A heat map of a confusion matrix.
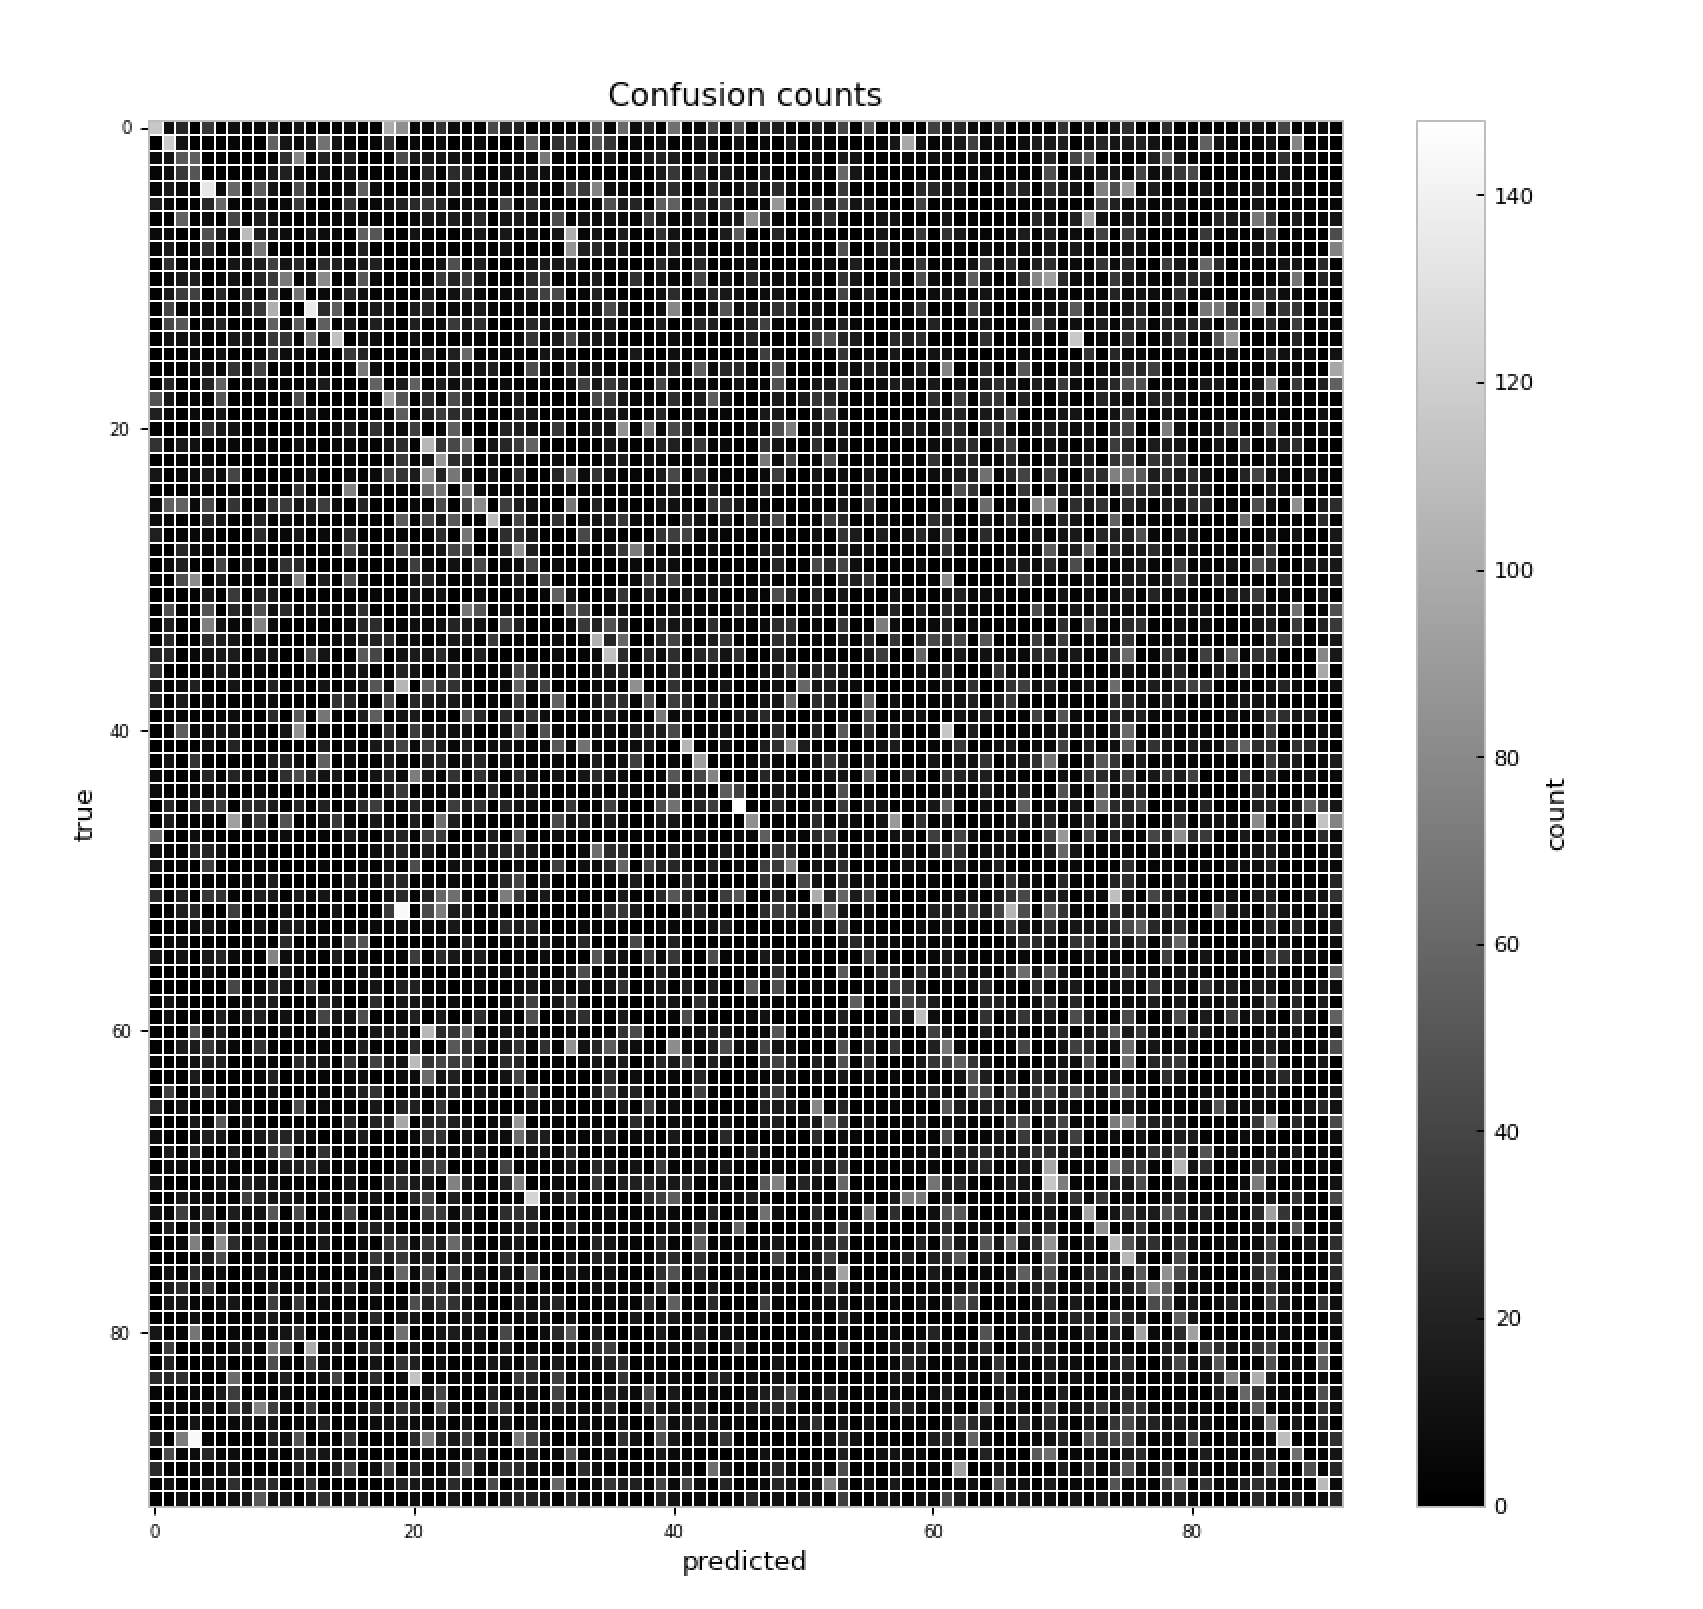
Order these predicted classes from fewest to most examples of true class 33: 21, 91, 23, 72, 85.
21, 85, 23, 91, 72
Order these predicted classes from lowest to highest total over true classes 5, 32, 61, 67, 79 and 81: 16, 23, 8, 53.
23, 16, 8, 53
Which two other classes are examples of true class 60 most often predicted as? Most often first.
21, 24
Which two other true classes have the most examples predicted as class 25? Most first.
32, 29
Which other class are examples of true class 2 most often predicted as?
11
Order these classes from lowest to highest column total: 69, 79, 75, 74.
79, 74, 69, 75
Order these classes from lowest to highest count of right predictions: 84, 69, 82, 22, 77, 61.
82, 84, 61, 77, 22, 69
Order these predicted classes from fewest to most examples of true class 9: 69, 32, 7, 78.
7, 32, 69, 78
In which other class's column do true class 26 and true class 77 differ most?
84
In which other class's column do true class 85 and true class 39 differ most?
8
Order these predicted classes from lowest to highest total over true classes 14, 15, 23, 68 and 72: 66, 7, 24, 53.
7, 66, 53, 24
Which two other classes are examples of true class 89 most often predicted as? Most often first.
62, 43
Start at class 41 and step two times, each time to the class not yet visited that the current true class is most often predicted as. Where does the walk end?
36
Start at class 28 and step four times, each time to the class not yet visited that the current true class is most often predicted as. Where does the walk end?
86
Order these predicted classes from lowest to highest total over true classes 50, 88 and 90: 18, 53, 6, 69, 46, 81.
46, 18, 6, 81, 53, 69
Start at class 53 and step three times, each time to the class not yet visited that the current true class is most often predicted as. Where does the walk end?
40
